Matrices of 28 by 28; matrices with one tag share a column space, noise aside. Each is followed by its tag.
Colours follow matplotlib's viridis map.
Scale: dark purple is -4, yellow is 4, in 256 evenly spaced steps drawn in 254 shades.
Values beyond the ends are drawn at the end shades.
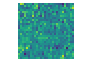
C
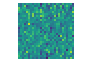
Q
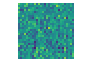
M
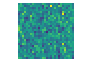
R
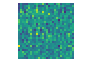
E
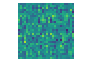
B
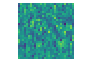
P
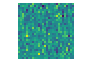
Q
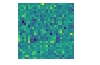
B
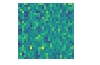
C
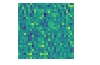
Q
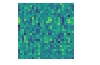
B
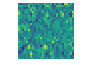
C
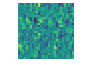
P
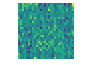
M
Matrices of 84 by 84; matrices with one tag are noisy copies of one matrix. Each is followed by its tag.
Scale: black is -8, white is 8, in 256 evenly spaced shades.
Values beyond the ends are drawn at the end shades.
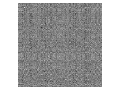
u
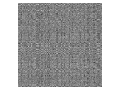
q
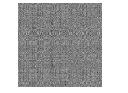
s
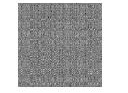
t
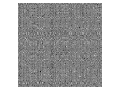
s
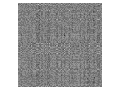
q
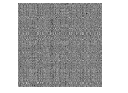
s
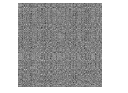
u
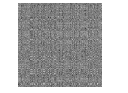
t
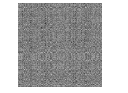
u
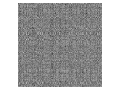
s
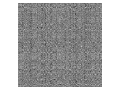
u
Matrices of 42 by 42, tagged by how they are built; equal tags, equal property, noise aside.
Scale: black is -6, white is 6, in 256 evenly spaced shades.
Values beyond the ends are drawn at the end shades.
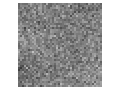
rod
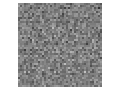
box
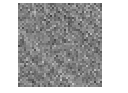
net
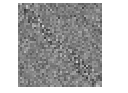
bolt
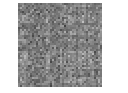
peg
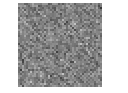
net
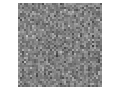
peg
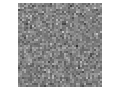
box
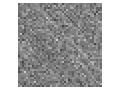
net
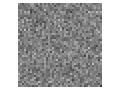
box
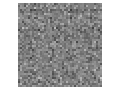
box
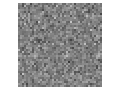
box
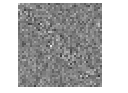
bolt
